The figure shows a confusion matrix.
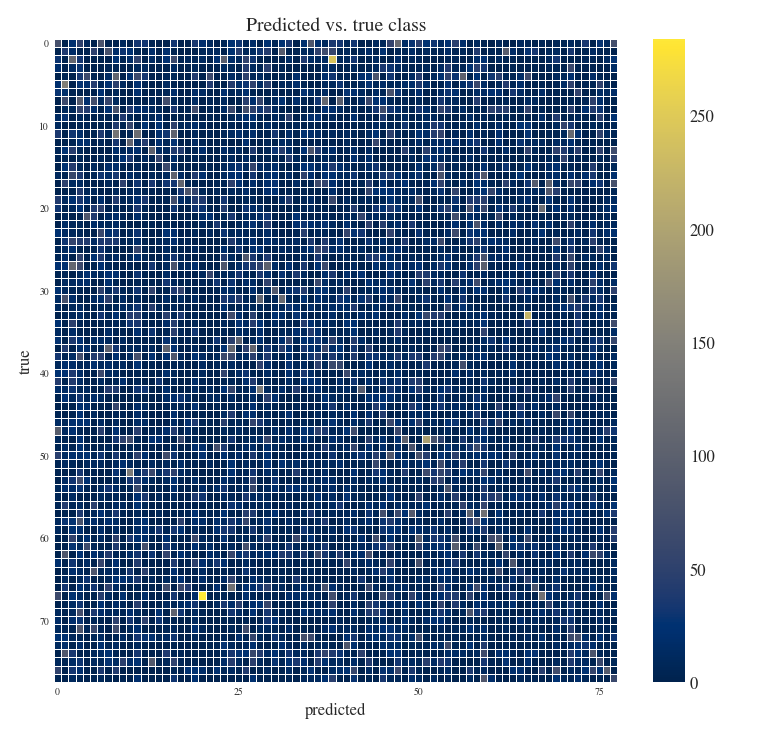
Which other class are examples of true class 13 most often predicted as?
35
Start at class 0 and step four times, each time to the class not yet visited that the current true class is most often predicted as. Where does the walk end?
59
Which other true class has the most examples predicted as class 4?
21
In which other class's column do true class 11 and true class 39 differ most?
8
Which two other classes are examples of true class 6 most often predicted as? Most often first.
46, 72
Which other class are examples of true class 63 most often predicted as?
50
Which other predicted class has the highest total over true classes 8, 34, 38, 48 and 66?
24
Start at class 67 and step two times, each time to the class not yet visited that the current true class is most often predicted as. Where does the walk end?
57
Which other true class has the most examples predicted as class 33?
60
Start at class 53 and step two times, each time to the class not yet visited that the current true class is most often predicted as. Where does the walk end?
71
